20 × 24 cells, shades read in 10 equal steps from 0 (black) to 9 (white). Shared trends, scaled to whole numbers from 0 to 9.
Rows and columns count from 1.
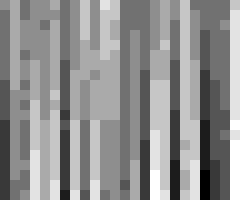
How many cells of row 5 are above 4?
16
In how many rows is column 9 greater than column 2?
4
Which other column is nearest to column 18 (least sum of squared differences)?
7
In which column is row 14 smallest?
21
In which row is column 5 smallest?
3
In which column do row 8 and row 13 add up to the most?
24
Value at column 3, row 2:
4
